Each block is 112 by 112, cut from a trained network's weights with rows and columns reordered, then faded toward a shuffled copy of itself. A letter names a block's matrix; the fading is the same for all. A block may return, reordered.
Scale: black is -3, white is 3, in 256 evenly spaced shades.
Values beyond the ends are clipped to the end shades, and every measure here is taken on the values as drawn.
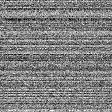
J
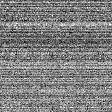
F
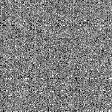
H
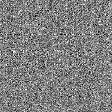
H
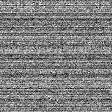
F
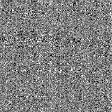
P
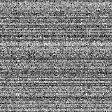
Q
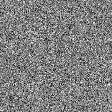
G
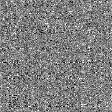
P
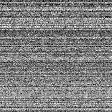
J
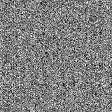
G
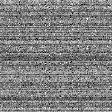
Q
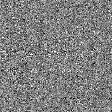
H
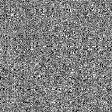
H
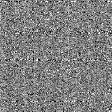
H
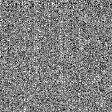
P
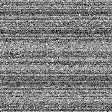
Q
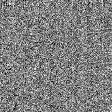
G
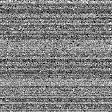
Q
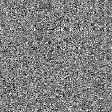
H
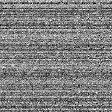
F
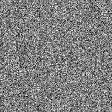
G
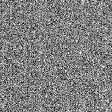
G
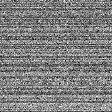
Q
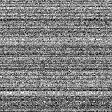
J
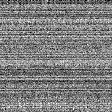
F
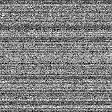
F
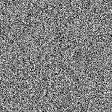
G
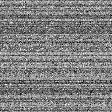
Q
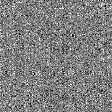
P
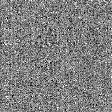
H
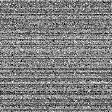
Q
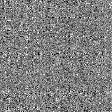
P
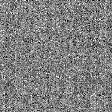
H
